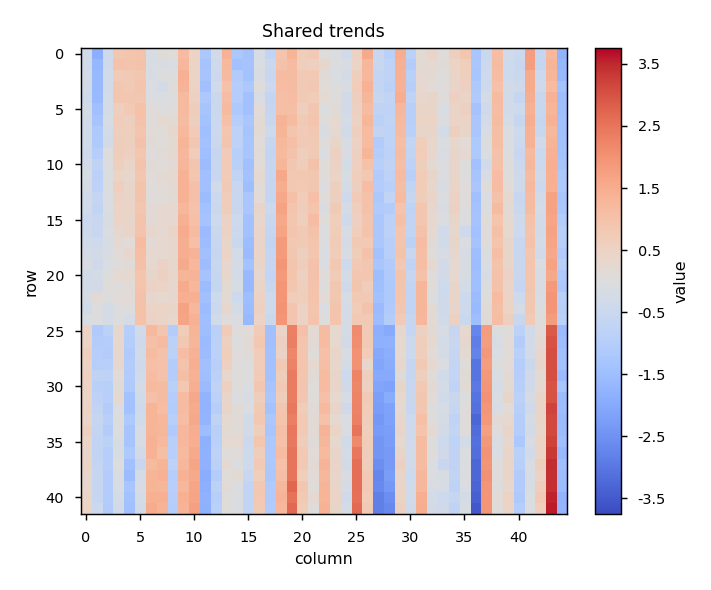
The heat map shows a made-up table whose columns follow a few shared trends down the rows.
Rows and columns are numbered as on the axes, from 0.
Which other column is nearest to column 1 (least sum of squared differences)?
30
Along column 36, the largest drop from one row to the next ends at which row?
25
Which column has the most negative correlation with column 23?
35
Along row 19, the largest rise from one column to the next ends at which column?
18
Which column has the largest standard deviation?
37
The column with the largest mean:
43
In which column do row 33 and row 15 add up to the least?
36
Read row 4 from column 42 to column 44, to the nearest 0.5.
-0.5 1.5 -1.5
